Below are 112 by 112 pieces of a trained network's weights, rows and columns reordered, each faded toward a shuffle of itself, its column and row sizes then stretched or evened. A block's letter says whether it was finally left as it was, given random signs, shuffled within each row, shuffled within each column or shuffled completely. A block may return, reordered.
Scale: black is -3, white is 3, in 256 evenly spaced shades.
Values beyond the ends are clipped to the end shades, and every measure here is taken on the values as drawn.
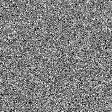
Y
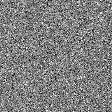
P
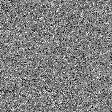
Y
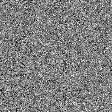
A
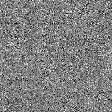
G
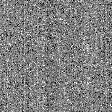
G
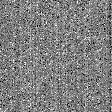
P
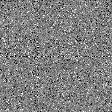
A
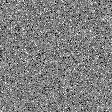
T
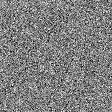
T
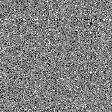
G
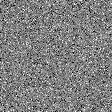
T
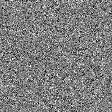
A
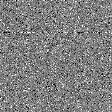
A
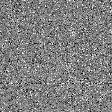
A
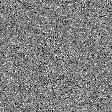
Y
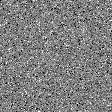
T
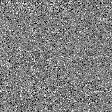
A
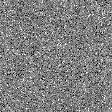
P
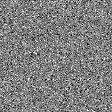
A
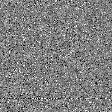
A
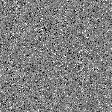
P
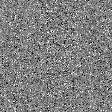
P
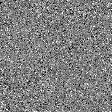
A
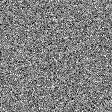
T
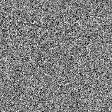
A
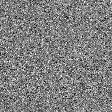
Y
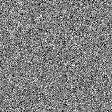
G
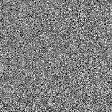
G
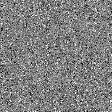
A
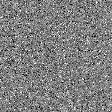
Y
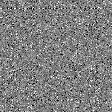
G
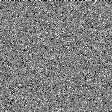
Y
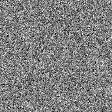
P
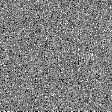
G
